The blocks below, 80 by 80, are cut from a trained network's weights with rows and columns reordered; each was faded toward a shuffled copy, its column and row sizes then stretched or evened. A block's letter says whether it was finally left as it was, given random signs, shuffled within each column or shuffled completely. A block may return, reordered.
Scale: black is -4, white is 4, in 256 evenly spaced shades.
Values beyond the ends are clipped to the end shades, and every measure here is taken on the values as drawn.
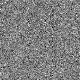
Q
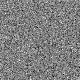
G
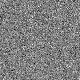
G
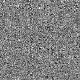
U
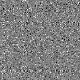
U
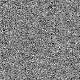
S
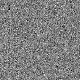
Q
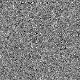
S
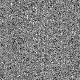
Q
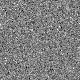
G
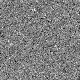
G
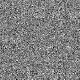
S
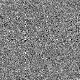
S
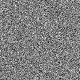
Q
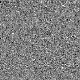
U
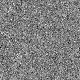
G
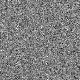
Q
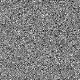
S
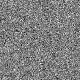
G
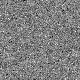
G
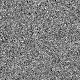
G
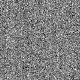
Q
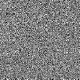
U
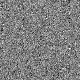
Q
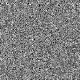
U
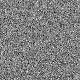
G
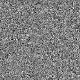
U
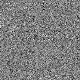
S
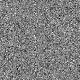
Q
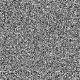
S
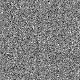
Q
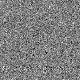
S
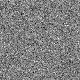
G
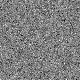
G
